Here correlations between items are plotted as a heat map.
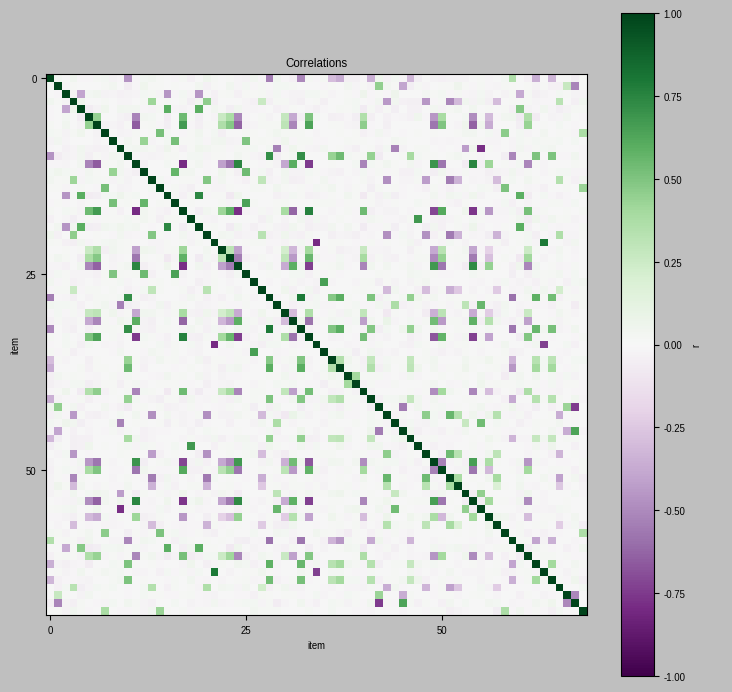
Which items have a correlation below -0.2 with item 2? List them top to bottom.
4, 15, 19, 60
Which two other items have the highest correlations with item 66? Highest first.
42, 1
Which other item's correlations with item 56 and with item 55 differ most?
9
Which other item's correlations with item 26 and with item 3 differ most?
35
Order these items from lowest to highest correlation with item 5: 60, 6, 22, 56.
56, 60, 22, 6
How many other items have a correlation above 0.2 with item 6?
9
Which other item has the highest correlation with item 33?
17
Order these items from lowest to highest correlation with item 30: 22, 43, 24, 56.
24, 56, 43, 22
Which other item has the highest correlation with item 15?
19
